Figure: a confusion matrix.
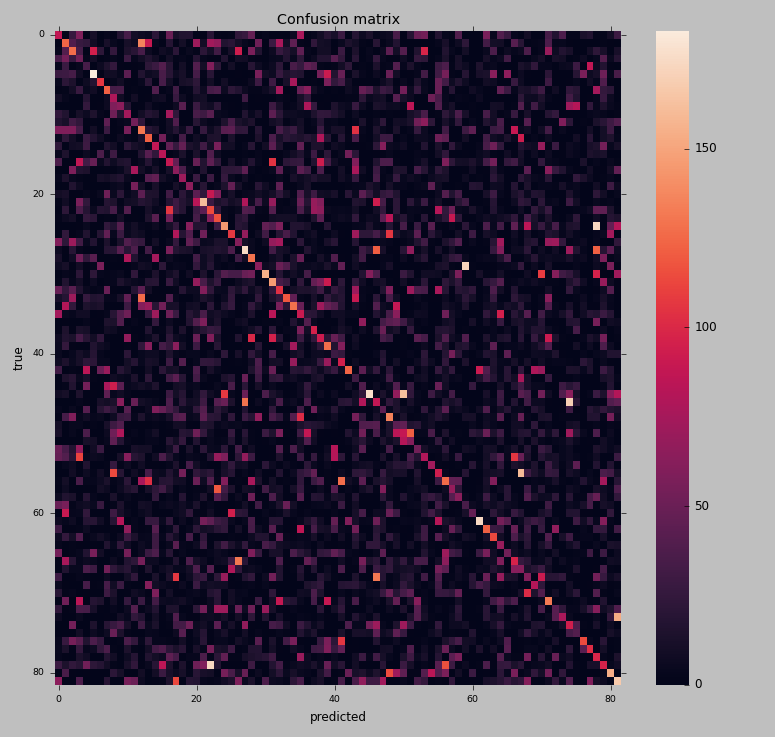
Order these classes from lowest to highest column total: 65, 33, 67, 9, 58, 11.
33, 65, 11, 58, 9, 67
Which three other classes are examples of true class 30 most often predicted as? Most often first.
70, 78, 81
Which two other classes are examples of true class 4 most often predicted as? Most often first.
77, 22
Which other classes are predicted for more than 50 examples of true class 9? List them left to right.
8, 36, 51, 74, 75
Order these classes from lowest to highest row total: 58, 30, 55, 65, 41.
41, 58, 65, 55, 30
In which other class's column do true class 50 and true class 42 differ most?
51
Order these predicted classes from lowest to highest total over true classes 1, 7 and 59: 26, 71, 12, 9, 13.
26, 9, 71, 13, 12
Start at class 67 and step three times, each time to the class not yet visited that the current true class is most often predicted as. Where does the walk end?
35
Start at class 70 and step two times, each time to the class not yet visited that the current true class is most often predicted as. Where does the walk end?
46
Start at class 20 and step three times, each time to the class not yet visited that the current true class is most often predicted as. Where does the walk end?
31
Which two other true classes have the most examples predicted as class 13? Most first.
56, 1
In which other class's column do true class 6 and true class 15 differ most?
34
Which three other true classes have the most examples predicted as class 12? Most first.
1, 33, 56
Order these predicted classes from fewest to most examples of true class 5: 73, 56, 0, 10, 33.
73, 33, 0, 10, 56
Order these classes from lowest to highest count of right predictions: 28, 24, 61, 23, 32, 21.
32, 23, 28, 24, 21, 61
